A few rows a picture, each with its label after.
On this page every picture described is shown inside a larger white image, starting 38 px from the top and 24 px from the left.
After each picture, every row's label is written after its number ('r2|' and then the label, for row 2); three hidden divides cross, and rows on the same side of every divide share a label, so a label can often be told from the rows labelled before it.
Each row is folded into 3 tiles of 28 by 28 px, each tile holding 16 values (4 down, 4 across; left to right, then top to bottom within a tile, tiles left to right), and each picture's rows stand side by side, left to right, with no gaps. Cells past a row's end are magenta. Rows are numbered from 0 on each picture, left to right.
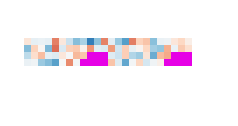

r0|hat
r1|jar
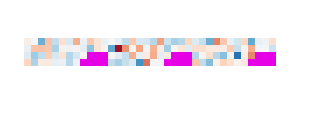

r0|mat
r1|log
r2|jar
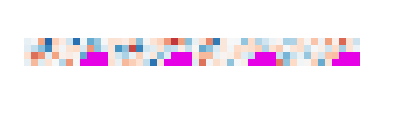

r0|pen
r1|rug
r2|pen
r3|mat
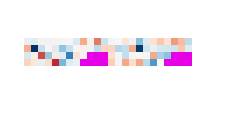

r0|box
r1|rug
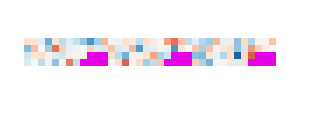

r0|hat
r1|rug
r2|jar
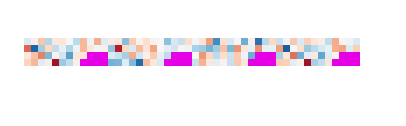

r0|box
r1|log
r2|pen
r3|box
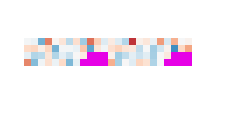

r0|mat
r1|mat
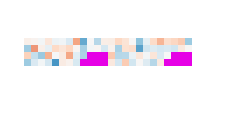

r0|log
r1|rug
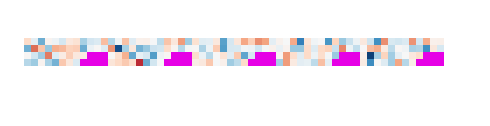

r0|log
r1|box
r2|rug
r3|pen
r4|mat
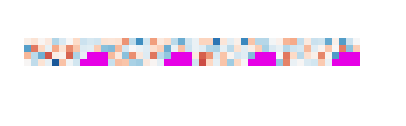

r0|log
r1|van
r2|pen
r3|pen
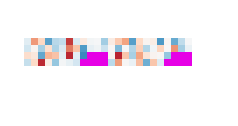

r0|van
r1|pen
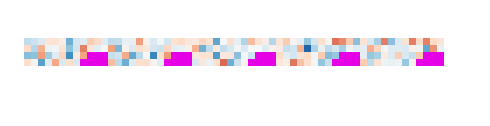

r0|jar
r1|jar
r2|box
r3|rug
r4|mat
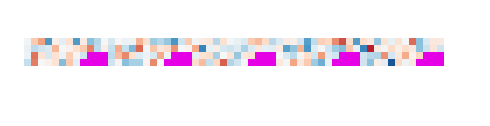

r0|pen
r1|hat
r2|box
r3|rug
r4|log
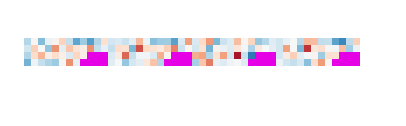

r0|hat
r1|hat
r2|van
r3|hat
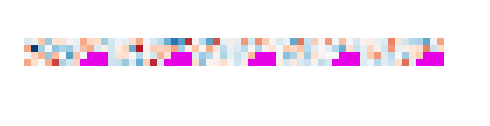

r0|box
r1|hat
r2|mat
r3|mat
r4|hat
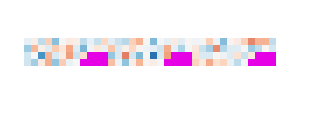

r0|log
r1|jar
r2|rug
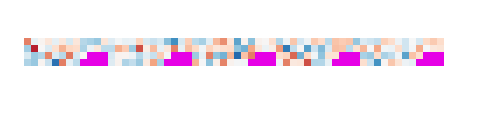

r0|log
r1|hat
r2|jar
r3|box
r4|jar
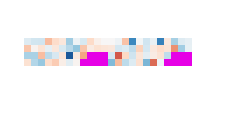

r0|jar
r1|pen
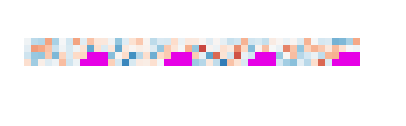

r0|mat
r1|jar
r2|log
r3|hat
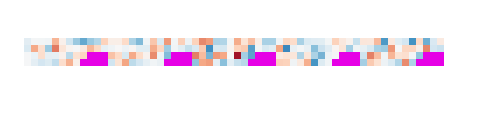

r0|hat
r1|van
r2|van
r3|box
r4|pen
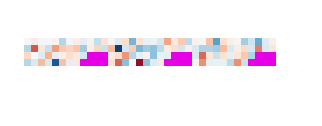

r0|log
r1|box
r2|pen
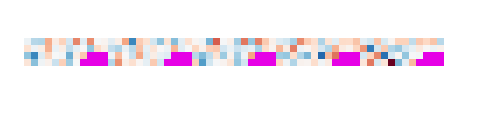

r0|mat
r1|pen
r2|mat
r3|jar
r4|box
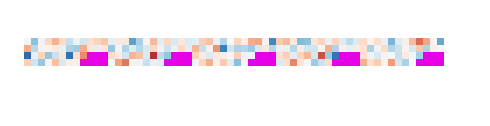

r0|jar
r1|van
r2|rug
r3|van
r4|rug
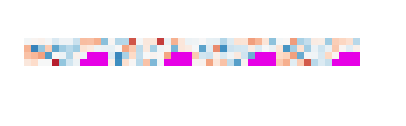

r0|box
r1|mat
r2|rug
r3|box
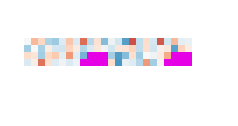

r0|van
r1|mat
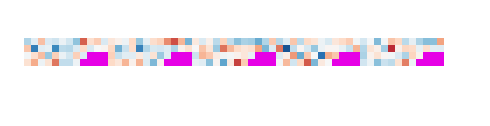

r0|box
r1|rug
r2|hat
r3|box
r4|hat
